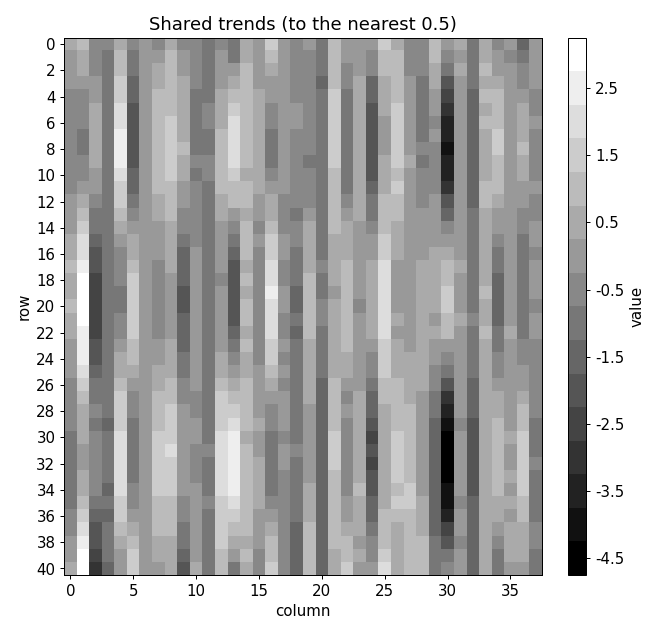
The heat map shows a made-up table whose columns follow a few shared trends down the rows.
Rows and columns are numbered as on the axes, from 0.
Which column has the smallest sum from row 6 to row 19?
30
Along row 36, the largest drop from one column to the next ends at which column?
2
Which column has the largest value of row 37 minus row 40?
13
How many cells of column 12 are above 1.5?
5
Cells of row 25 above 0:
16
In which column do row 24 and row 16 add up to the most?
1
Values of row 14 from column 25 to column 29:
1 0.5 0 0 0
